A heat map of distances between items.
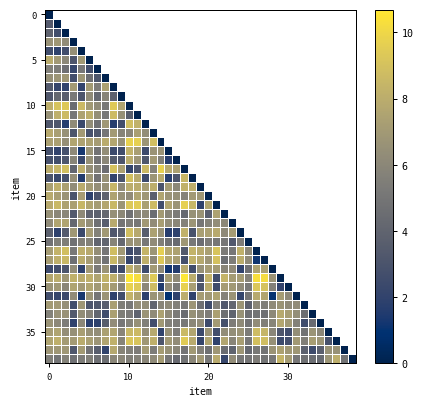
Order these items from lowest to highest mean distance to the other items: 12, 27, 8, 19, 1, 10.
12, 1, 8, 19, 27, 10
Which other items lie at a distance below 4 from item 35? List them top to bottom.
14, 19, 21, 29, 30, 36
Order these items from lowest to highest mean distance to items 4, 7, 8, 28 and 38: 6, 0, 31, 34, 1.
31, 1, 0, 6, 34
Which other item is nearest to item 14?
30
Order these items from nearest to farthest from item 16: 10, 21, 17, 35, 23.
35, 23, 21, 17, 10
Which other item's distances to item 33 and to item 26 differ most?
27
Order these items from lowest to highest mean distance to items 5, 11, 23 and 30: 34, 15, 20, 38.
34, 20, 38, 15
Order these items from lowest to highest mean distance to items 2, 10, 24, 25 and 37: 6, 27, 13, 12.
6, 12, 27, 13
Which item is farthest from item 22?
29
